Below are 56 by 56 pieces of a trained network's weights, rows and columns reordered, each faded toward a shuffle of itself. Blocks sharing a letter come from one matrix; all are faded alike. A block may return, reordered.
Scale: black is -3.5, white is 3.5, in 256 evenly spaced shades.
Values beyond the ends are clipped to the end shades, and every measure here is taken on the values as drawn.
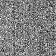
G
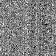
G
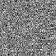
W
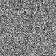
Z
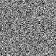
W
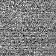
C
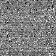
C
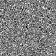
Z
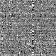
C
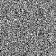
Z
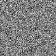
Z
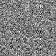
W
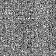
G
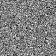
Z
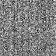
G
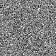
Z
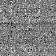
C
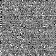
C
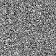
Z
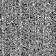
G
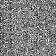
G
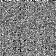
G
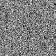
W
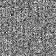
G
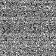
C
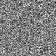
W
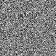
W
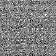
C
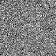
Z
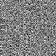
W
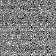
C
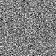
W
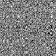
W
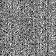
G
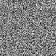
W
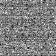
C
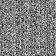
G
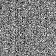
G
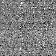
C
